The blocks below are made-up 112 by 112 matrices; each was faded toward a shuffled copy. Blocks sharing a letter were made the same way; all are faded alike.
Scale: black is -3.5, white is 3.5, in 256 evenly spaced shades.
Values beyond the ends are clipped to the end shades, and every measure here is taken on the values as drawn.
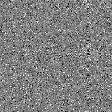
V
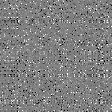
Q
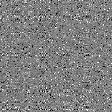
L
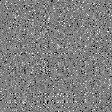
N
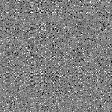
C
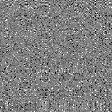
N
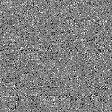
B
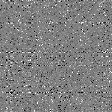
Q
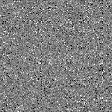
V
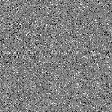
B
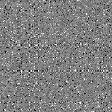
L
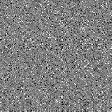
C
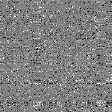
Q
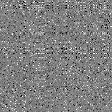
L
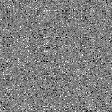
B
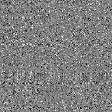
B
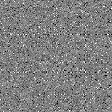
B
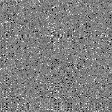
L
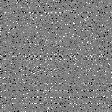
Q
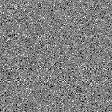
B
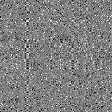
N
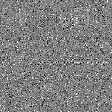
B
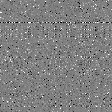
Q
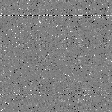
Q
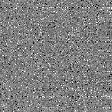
C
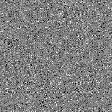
B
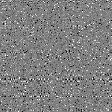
Q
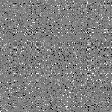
Q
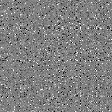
N
